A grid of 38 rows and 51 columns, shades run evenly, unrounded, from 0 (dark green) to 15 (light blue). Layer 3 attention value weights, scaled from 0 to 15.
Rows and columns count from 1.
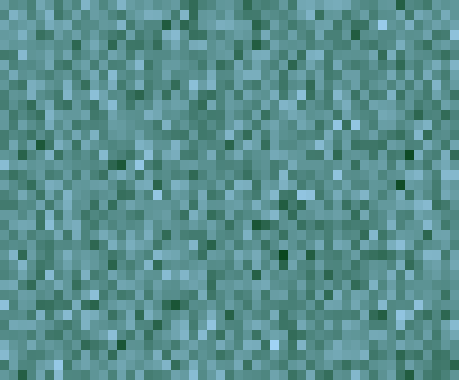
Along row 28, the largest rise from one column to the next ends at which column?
6
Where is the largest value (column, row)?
31, 35
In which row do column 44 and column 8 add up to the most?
10
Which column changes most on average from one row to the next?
45
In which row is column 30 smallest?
23
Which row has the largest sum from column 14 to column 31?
29
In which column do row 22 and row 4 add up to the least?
40
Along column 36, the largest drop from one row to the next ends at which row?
16
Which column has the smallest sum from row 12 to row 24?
5
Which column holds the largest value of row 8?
13
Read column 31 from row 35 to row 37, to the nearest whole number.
15 9 7
